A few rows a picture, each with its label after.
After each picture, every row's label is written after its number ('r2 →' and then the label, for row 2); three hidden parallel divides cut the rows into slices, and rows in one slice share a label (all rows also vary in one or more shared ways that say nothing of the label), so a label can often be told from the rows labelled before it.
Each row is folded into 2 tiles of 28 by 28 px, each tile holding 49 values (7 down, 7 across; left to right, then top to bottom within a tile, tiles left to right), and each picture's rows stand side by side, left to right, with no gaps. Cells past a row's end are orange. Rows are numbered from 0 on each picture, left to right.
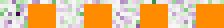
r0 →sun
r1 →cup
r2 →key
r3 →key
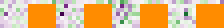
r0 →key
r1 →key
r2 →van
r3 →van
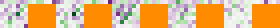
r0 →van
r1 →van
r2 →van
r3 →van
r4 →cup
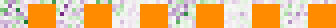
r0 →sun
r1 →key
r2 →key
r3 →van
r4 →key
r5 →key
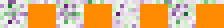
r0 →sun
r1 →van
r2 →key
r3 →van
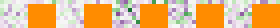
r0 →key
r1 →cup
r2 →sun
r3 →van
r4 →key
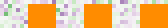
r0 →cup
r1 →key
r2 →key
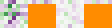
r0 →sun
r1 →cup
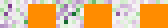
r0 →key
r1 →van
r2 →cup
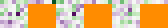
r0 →sun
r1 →sun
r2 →van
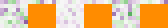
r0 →van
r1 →key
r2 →van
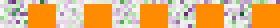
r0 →sun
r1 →key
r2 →van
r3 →sun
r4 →van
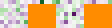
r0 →sun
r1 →sun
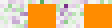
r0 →key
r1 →cup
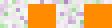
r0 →cup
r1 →key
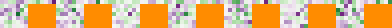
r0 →van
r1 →sun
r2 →key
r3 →van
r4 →van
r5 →key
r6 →sun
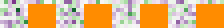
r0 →sun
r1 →sun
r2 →van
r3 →sun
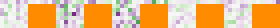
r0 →cup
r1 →sun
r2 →sun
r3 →key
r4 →cup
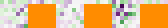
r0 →key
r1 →key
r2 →van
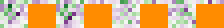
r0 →sun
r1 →sun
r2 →van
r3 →van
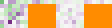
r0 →sun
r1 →key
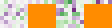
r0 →key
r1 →van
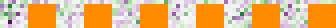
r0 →sun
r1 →key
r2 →sun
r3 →cup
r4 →cup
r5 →key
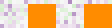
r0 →cup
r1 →key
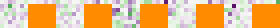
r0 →key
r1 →key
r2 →van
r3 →cup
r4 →key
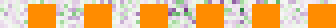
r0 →key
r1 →cup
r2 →key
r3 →van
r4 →sun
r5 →key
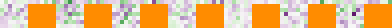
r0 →key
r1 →van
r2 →van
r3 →cup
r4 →cup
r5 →key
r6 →sun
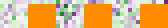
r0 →cup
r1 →sun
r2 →van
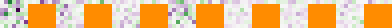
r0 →van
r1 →cup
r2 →key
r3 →van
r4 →key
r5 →key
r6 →key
